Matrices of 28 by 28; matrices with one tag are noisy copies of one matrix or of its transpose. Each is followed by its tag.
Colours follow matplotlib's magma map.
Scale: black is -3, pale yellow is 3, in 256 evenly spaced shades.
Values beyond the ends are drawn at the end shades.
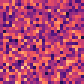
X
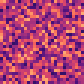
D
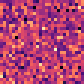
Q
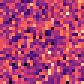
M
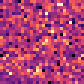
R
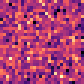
R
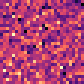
X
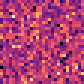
Q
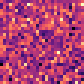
M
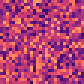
D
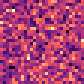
X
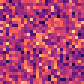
D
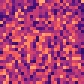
R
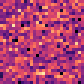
R
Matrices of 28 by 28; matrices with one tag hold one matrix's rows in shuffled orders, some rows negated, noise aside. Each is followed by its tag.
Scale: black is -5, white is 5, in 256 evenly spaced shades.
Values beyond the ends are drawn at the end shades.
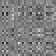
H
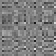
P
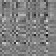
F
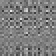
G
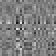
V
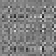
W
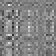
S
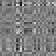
V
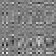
H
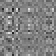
S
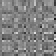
P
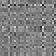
W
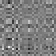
S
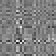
V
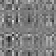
S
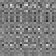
G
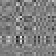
V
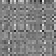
W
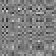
H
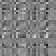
F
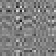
V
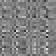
F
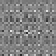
G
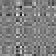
V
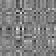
V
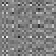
H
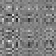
S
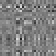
V
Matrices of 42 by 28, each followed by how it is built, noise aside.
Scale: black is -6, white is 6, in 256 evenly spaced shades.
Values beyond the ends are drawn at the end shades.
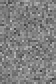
noise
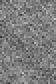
Toeplitz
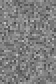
noise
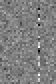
uneven columns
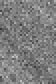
Toeplitz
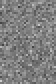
noise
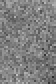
smooth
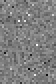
sparse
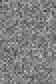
noise
